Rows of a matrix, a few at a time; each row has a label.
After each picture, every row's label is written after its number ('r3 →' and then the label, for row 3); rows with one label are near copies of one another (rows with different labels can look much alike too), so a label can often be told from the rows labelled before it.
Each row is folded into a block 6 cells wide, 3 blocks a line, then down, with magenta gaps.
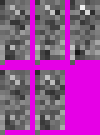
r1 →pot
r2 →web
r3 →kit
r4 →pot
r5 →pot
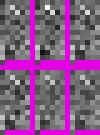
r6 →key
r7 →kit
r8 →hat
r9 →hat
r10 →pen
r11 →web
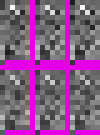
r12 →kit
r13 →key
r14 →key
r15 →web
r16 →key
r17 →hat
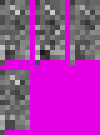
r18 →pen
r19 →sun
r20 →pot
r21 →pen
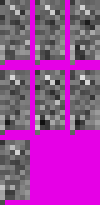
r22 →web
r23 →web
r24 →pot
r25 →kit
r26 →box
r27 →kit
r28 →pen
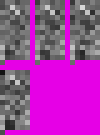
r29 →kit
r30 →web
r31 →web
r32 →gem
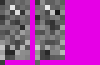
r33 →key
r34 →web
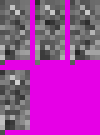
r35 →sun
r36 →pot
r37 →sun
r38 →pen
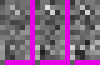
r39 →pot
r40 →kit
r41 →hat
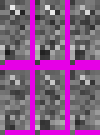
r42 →kit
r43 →key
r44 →pen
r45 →pot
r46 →sun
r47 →kit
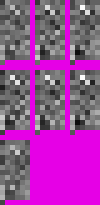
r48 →hat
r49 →box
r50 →kit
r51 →key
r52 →box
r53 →kit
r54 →pen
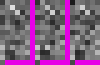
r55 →web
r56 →hat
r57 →gem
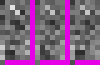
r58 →web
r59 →pot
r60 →pen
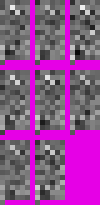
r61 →kit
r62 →gem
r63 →box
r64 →key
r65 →kit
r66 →hat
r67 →web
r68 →hat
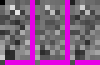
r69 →gem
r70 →box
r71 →gem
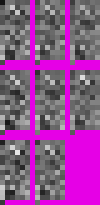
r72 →gem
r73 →hat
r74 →pot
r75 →sun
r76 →pot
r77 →kit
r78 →pen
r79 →box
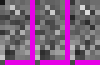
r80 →gem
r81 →sun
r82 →key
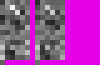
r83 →web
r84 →pot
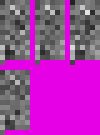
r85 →box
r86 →kit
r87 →pen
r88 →hat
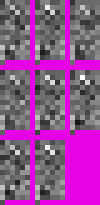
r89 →hat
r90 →kit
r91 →pot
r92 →box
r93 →key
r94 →kit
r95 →hat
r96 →kit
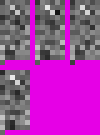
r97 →hat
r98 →web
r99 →key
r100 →web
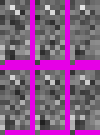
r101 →web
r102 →key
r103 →kit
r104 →box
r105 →box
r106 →pen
